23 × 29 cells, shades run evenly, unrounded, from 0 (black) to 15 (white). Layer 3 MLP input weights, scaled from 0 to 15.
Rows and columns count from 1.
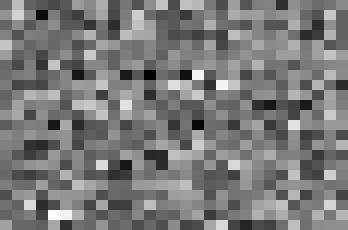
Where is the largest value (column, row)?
5, 22
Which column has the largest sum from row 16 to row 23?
25
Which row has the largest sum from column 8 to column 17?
9
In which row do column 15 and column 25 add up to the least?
12
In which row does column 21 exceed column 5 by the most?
13
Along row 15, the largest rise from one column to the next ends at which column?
17
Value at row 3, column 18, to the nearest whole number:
10
